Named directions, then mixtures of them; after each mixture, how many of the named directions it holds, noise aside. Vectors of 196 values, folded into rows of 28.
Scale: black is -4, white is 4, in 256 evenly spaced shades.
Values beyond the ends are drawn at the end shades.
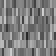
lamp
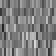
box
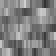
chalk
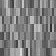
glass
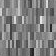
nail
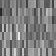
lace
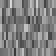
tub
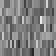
one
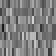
one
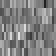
three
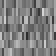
one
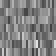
four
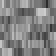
one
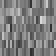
one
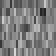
two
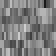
three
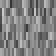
one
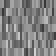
four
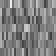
one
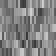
three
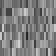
four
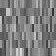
three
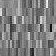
one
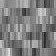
one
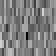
two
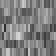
three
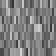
one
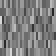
four
